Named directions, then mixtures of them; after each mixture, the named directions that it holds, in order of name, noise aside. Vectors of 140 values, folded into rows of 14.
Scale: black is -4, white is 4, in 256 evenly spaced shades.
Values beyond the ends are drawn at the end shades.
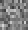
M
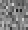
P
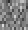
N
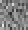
N, P.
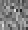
M, P.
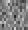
N.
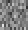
N, P.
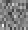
N, P.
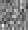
M, N.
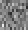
N, P.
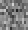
M, P.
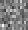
M, N.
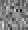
M, P.
